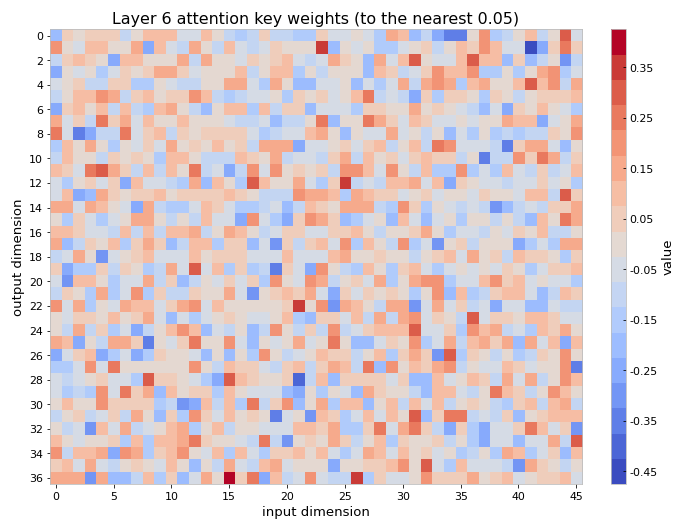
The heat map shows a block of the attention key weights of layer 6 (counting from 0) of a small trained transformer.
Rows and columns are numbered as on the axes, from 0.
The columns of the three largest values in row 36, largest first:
15, 26, 17
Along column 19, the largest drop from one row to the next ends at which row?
31
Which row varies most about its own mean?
36
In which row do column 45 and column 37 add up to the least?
32
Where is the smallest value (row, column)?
1, 41
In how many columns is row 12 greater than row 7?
19
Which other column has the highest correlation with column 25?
3
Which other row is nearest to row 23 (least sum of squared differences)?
18
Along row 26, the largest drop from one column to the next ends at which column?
35
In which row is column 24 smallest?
22
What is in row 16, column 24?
0.05
